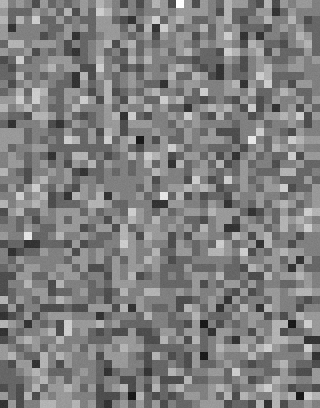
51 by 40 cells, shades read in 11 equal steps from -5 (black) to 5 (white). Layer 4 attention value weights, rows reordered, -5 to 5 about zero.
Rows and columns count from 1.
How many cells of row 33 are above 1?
1
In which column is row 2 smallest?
35
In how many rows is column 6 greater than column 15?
25
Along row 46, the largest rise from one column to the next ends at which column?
6
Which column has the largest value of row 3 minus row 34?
37
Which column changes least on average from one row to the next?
12
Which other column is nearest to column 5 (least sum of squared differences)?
22
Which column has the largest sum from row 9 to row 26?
5
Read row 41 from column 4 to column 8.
-3 0 -1 0 -2
